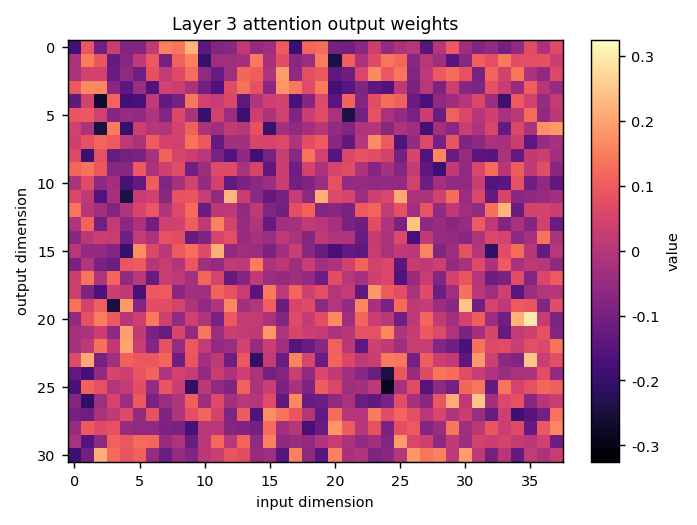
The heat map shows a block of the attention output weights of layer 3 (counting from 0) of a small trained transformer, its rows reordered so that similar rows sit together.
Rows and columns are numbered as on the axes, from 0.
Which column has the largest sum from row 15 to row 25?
35
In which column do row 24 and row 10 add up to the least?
24
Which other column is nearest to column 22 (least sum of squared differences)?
18
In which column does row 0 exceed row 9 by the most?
9
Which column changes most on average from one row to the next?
2
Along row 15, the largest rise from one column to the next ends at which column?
5
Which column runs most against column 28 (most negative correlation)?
1
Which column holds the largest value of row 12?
33
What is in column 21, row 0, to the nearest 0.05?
-0.1
